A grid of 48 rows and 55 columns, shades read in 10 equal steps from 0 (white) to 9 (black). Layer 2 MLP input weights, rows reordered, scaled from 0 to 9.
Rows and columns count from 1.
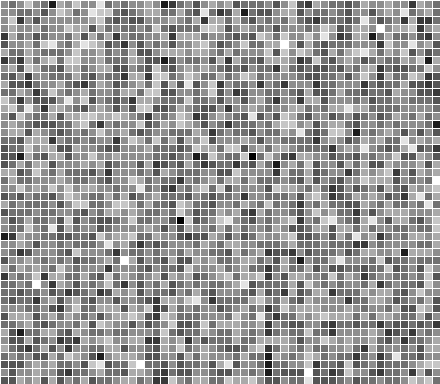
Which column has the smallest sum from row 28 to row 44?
33
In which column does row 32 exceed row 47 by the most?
39
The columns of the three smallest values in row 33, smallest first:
16, 43, 48
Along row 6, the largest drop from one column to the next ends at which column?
49
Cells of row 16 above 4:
25
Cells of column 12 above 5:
9
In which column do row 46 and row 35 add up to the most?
34
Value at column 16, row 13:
5
